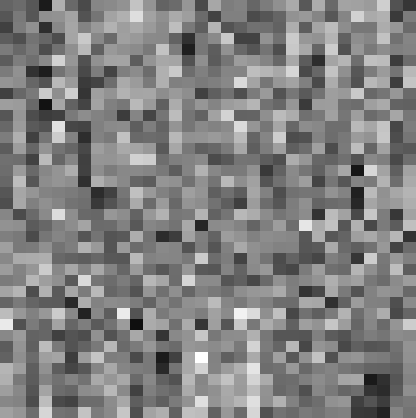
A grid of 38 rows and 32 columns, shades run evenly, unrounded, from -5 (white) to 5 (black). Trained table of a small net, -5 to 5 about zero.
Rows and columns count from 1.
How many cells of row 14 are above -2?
31
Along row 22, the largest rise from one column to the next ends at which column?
32
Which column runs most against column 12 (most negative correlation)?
18
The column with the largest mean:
3
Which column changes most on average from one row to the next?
28
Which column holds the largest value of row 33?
13
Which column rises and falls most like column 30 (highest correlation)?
29
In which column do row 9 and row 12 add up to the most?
7
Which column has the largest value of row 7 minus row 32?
4
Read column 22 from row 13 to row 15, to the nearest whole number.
-3 -1 2
